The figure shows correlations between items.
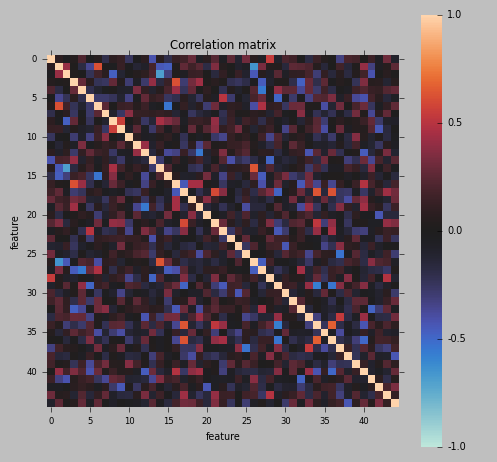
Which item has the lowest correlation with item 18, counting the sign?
38
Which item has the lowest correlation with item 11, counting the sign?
19
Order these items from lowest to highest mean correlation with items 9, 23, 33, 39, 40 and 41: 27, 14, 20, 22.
22, 27, 14, 20
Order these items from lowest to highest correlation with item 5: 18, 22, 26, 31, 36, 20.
31, 18, 20, 26, 36, 22
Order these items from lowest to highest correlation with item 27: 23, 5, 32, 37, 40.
40, 23, 37, 5, 32
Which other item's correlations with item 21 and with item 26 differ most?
1
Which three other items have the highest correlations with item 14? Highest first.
26, 8, 41
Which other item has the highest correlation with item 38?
28
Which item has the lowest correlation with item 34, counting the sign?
29
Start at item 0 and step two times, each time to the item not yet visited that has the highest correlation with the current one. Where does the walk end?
43
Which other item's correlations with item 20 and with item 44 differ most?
42
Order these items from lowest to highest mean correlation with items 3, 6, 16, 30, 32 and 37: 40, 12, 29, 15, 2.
12, 15, 2, 29, 40
